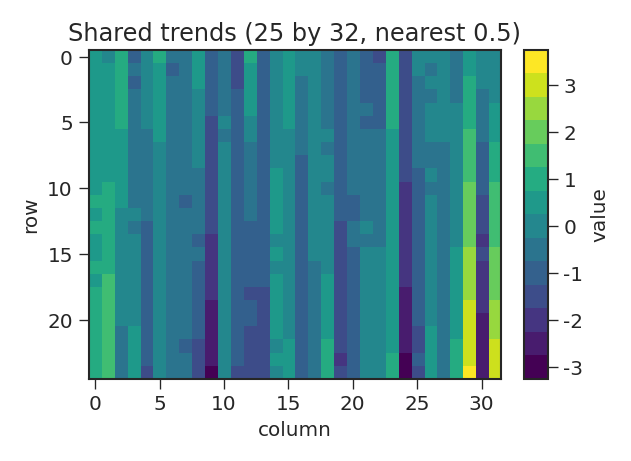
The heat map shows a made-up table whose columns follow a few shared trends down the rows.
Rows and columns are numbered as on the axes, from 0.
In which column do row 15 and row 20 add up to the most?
29
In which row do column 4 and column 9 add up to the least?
24
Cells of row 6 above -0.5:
16
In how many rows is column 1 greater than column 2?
15
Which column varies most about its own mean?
31
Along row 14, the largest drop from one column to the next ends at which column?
30
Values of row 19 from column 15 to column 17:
0 -1 -0.5
